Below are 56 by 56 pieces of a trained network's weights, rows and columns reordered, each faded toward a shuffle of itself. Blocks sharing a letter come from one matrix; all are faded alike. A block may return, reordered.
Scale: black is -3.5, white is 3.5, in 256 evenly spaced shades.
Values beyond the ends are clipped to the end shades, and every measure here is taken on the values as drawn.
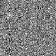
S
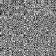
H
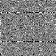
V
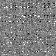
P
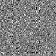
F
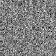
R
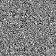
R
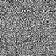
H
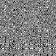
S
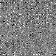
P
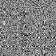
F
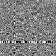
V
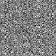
H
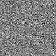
S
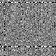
S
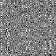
S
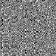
F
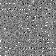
P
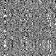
S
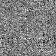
R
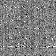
P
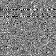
V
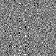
F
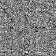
R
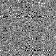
F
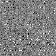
P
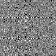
S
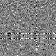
V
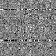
V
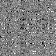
P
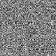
H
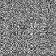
H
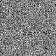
R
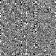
S
